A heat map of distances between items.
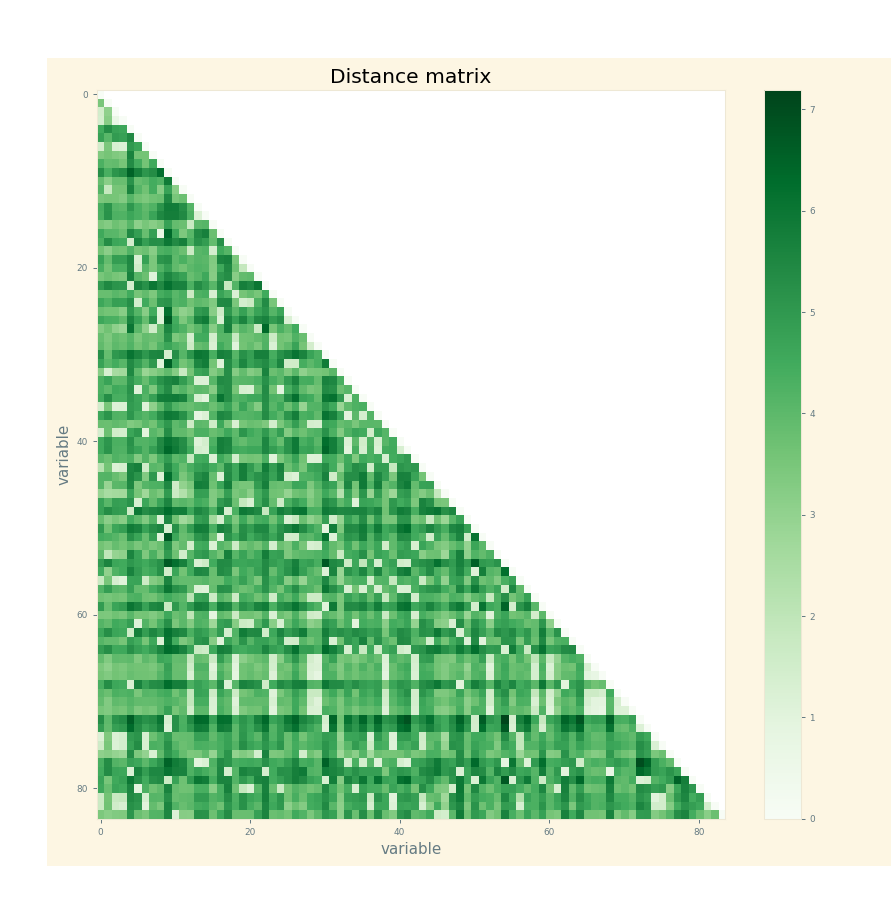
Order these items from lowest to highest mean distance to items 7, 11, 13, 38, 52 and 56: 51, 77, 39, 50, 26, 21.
21, 39, 77, 51, 26, 50
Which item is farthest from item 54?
72
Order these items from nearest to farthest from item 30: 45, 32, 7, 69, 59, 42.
59, 32, 69, 42, 45, 7
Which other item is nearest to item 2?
3
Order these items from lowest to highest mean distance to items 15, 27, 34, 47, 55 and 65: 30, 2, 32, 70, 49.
70, 32, 49, 2, 30
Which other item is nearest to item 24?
34
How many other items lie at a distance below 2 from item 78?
6
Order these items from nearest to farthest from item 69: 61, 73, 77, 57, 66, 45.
66, 61, 45, 73, 57, 77
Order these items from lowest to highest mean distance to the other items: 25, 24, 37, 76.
76, 25, 24, 37
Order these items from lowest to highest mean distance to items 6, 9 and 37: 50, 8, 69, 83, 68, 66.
50, 66, 69, 83, 8, 68
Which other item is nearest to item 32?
1
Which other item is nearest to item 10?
83
